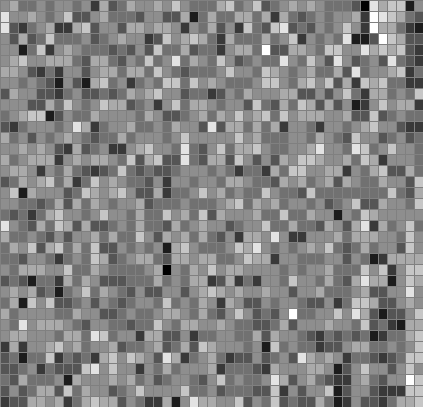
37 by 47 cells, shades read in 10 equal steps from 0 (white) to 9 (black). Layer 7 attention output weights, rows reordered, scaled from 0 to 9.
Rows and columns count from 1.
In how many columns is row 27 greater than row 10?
21
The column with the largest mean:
7
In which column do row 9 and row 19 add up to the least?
47
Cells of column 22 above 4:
18
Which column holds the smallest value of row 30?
3
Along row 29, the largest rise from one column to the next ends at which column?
34
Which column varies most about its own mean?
41
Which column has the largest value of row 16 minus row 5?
30
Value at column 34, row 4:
7
